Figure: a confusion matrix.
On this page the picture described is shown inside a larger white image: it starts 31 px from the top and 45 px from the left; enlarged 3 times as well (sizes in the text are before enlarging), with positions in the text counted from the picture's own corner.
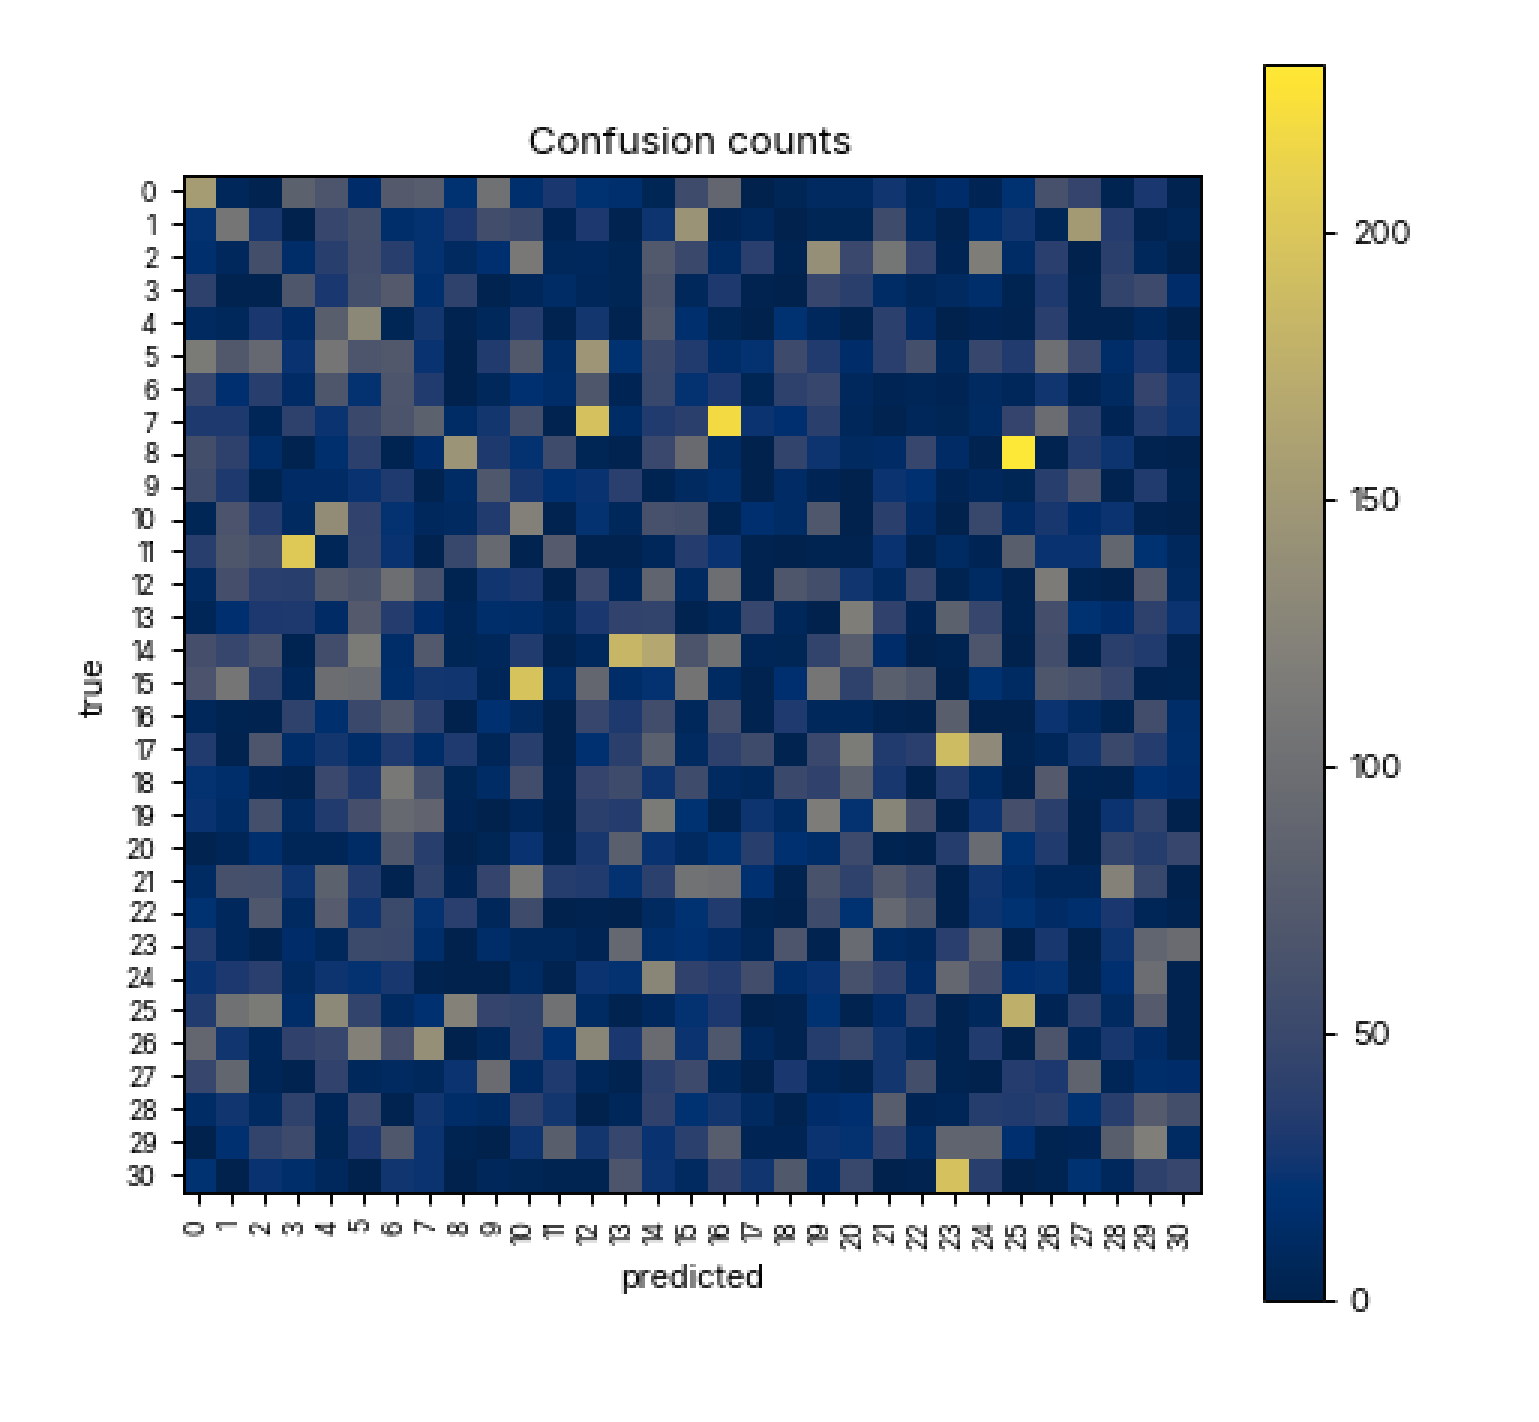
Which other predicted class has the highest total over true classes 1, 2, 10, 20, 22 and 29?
24
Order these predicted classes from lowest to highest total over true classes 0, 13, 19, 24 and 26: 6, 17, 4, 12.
17, 4, 12, 6
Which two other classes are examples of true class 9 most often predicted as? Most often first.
27, 0
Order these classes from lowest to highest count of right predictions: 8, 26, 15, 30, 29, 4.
30, 26, 4, 15, 29, 8
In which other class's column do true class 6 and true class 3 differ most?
12
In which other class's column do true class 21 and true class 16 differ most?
28
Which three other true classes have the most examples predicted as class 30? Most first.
23, 28, 20
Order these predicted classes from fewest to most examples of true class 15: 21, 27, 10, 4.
27, 21, 4, 10
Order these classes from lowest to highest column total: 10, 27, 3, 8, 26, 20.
8, 27, 3, 20, 26, 10
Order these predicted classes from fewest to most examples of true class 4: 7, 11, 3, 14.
11, 3, 7, 14
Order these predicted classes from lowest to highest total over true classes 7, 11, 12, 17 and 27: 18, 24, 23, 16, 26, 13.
13, 18, 24, 23, 26, 16
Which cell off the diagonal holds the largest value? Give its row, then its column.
8, 25
